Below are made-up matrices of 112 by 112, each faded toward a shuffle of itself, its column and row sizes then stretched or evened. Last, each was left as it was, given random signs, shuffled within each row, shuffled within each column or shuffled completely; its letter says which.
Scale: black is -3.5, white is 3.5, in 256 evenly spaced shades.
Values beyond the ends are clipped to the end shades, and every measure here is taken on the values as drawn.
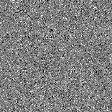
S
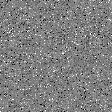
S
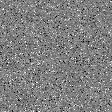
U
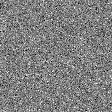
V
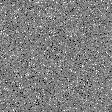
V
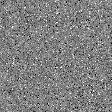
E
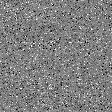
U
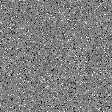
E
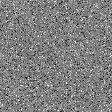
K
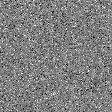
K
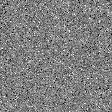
K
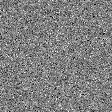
U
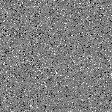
E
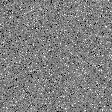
V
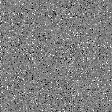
S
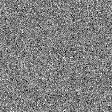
S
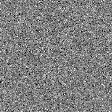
S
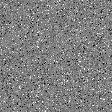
K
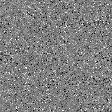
S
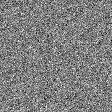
V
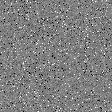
K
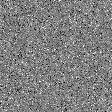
V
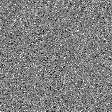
U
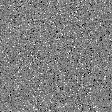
K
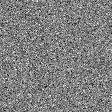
V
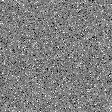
V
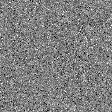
K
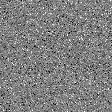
U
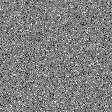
U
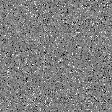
S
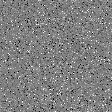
E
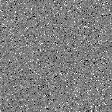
S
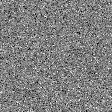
U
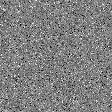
V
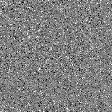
S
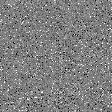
S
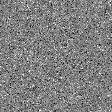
K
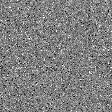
E
